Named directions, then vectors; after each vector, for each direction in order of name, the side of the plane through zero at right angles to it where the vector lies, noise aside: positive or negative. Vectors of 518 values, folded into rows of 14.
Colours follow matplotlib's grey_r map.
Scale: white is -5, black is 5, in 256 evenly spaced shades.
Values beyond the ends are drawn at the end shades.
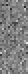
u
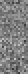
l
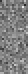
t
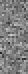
positive, negative, negative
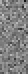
negative, negative, negative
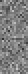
negative, positive, negative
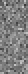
positive, positive, positive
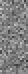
positive, negative, negative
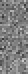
negative, positive, positive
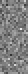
positive, positive, positive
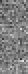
negative, positive, positive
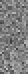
negative, negative, positive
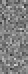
positive, positive, positive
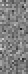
positive, negative, negative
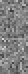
positive, negative, positive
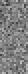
positive, positive, positive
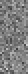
negative, negative, positive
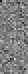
positive, positive, negative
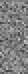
negative, negative, positive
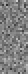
positive, positive, positive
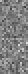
positive, negative, positive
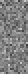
positive, positive, positive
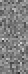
positive, negative, positive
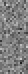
negative, negative, negative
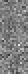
positive, negative, positive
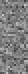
negative, negative, negative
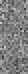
positive, negative, negative
